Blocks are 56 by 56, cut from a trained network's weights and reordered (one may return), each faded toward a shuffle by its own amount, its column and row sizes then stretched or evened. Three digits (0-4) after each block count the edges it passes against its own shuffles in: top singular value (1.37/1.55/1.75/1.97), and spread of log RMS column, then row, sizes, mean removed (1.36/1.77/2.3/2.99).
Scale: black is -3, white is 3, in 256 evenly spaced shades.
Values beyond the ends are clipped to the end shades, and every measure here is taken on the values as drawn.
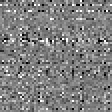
1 2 4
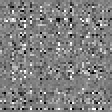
2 3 4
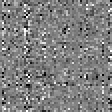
0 4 2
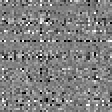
1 2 4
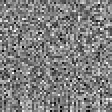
3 0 1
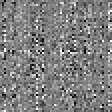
0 4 2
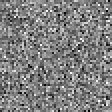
0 0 0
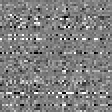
4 2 4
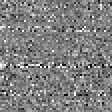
0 0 4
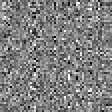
3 3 1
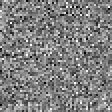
2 1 0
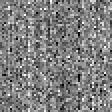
2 2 0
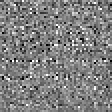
0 1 3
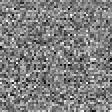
2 1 2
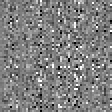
0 4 1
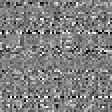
3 0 4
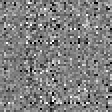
0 3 2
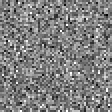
0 1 0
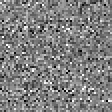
1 1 2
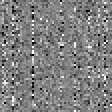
1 4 1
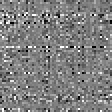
2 3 4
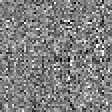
1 2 1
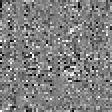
0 3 3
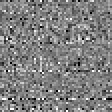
3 2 3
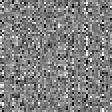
3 4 0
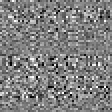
4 1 4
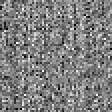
2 1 2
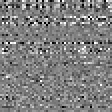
4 1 4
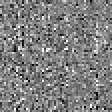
1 3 2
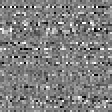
2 1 4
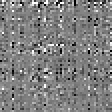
1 4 4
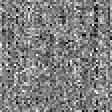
1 2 1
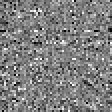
1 2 2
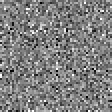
0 1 1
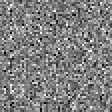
2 2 0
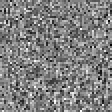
1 0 0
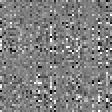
2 4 3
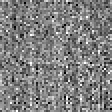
1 1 1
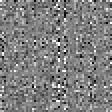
1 4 2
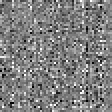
0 3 2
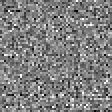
0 0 2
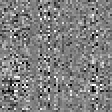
3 4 2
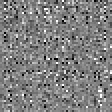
0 4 3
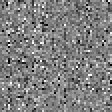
0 3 1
